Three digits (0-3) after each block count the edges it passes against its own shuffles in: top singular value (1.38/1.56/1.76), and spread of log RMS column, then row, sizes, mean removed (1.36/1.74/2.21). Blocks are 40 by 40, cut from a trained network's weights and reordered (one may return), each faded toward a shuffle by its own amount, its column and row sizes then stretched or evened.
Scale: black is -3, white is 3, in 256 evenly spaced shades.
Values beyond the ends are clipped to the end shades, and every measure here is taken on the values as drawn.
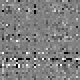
2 2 3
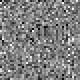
0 2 0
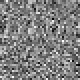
2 1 0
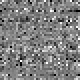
0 1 3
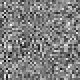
3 2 0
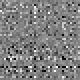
2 2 3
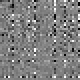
2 3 3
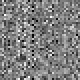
2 3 0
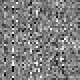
1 3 0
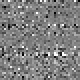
1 2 3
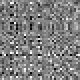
3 3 2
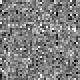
0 2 0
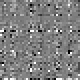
1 3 3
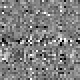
1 1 3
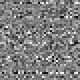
2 0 3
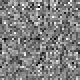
1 0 2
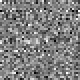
1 0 3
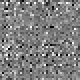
0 2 3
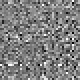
2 2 1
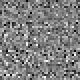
1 1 2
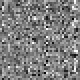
1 3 0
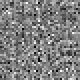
1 1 1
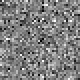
0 2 1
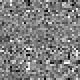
1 1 3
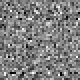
0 0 2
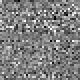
0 0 3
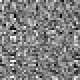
2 2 1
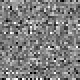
1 0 3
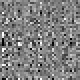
3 3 2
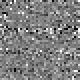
0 1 3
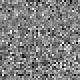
0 0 2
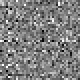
2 2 1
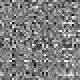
3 2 2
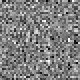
1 1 0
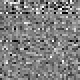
2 0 3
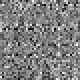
1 0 3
